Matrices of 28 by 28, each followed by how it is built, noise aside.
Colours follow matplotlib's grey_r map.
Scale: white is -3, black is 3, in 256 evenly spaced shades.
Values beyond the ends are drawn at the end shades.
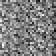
repeating rows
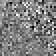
upper triangular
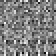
blocks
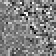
upper triangular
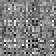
low rank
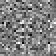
low rank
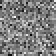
noise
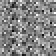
repeating rows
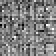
blocks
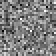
noise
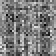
blocks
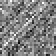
Hankel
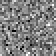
noise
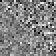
upper triangular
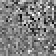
upper triangular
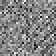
Hankel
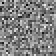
noise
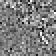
upper triangular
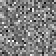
noise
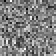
blocks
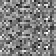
repeating rows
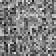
blocks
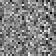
repeating rows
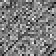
Hankel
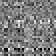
low rank
